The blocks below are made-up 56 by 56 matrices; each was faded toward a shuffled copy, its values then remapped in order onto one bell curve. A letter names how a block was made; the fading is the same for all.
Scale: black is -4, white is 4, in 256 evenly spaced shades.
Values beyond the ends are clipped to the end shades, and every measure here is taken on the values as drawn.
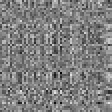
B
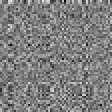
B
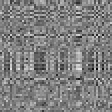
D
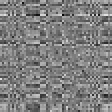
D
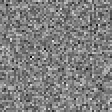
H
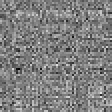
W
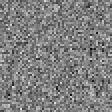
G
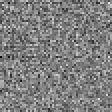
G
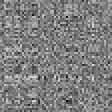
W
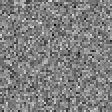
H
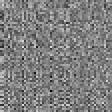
B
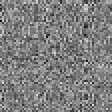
W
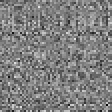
W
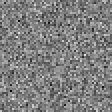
H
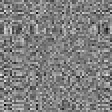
B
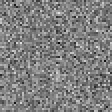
G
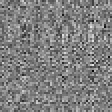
W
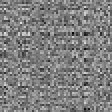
B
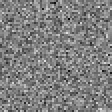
H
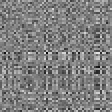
D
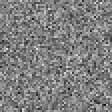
H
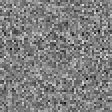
G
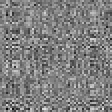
B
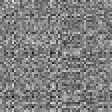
B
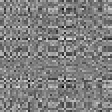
D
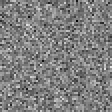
H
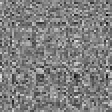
W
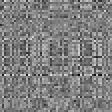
D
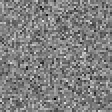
H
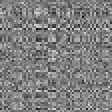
D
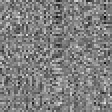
W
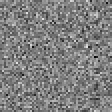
G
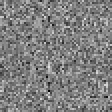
G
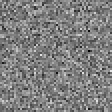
G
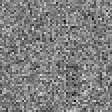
G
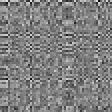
D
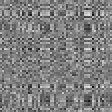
D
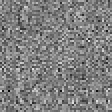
W
